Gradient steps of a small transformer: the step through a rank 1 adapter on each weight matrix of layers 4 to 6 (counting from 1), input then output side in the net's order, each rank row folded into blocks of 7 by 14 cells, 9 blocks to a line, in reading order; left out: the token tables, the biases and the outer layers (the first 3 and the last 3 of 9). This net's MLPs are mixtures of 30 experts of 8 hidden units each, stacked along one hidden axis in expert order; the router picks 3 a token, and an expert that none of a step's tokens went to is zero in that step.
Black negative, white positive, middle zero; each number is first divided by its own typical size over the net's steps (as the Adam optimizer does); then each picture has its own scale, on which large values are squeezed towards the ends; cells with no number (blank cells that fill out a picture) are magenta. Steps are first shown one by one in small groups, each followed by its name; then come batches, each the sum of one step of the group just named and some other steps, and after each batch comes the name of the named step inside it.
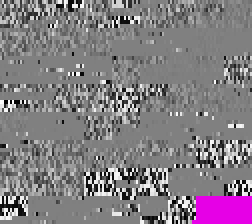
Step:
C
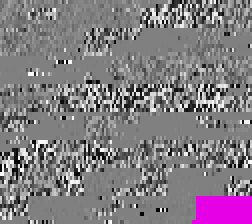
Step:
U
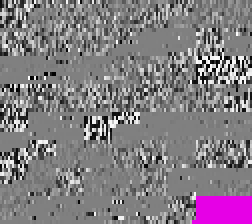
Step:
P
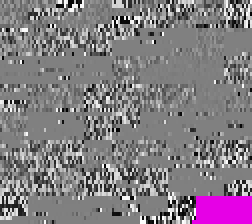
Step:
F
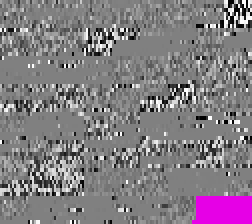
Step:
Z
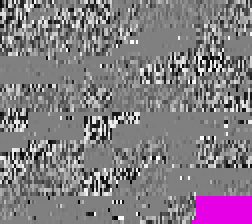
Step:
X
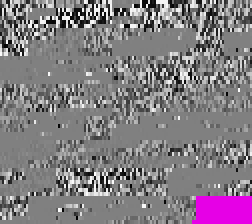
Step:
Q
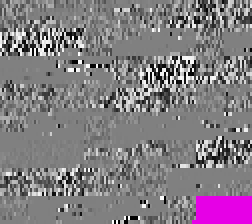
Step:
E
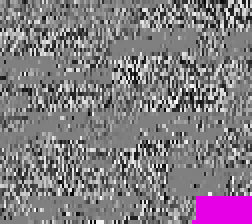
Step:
E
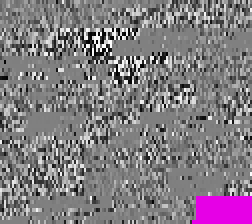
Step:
Z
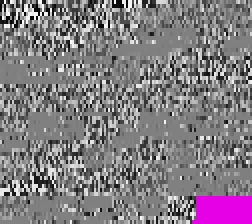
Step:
X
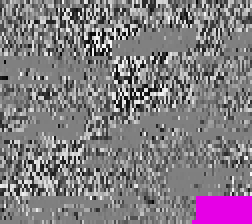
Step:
Q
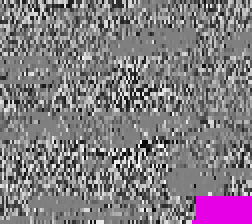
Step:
U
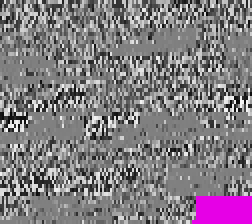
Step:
X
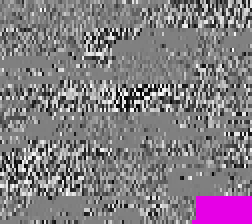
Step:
U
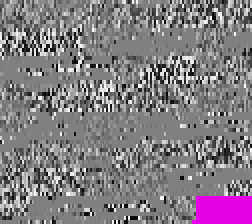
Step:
E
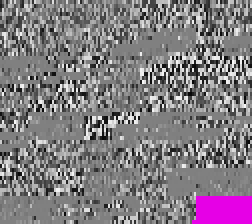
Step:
P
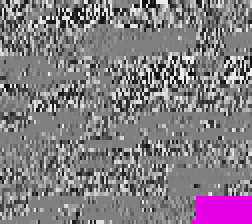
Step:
Q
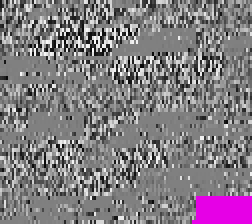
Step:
X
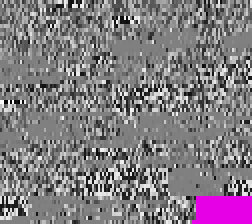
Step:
C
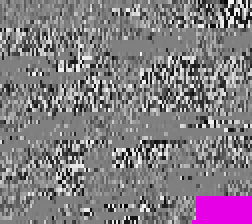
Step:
E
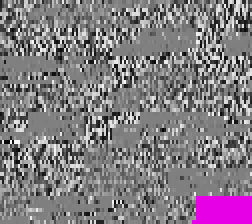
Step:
P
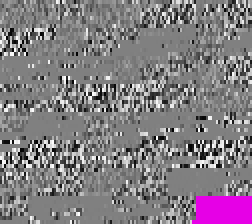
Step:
Z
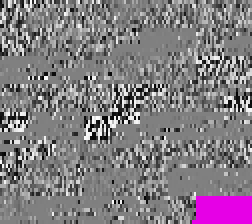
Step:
P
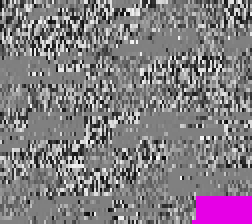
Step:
X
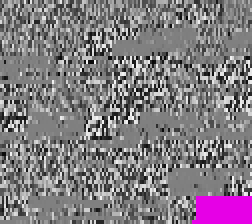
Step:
C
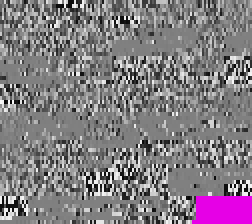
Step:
C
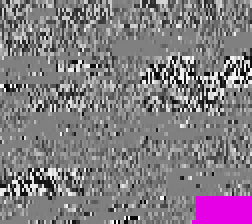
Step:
E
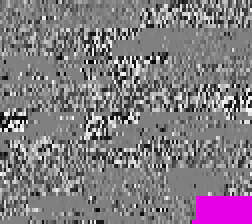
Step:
U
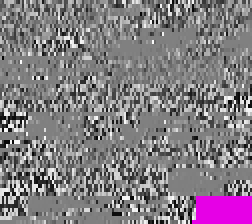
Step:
F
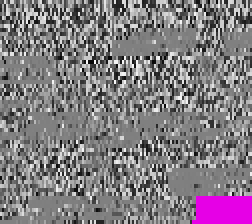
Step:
Q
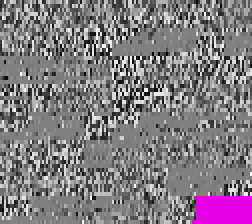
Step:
P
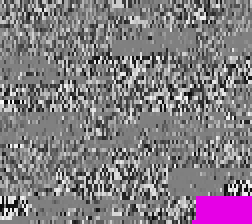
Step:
C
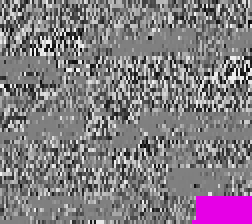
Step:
E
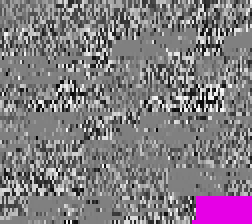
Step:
F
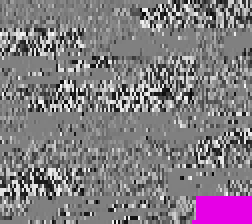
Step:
E
